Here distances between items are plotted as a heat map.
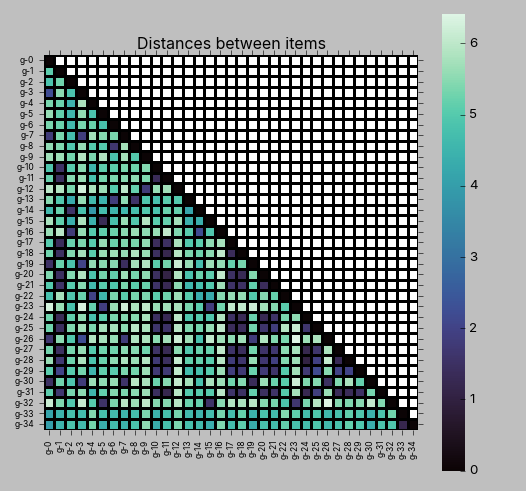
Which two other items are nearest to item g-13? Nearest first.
g-8, g-6
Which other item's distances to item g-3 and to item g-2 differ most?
g-16
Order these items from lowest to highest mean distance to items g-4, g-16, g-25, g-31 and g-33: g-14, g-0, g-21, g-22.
g-21, g-14, g-22, g-0
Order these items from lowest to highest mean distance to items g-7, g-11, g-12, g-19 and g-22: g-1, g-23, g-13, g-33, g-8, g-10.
g-10, g-1, g-33, g-13, g-8, g-23
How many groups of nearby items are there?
8
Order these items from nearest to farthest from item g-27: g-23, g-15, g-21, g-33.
g-21, g-33, g-15, g-23
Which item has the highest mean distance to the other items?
g-12
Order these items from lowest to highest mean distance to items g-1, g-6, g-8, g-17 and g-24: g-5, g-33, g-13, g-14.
g-13, g-33, g-14, g-5
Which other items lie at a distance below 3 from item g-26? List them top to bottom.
g-0, g-3, g-7, g-19, g-30
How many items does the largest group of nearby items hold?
13
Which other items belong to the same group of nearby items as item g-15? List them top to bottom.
g-5, g-23, g-32
